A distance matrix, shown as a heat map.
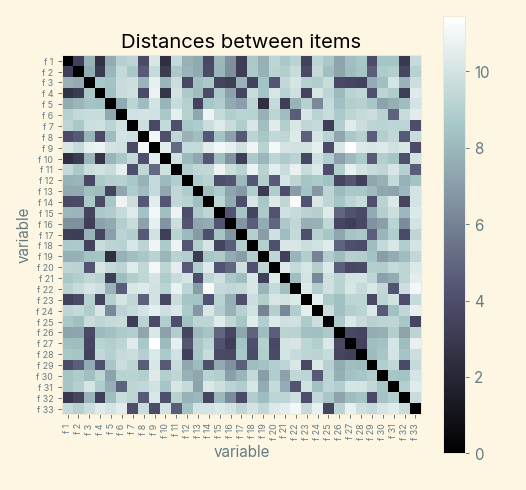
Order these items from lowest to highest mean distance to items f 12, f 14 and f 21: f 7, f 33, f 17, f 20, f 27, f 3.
f 17, f 3, f 27, f 20, f 7, f 33
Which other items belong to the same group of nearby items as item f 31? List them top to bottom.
f 6, f 22
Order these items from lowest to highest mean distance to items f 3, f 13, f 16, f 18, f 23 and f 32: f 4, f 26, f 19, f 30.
f 26, f 4, f 19, f 30
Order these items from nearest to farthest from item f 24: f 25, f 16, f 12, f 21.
f 21, f 16, f 12, f 25
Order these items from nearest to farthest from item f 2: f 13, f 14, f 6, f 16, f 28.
f 14, f 16, f 13, f 28, f 6
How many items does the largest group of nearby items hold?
10
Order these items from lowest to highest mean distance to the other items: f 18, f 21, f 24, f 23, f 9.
f 23, f 18, f 21, f 24, f 9
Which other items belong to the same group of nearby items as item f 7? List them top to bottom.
f 9, f 11, f 25, f 33
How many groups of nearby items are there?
6
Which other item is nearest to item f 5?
f 19
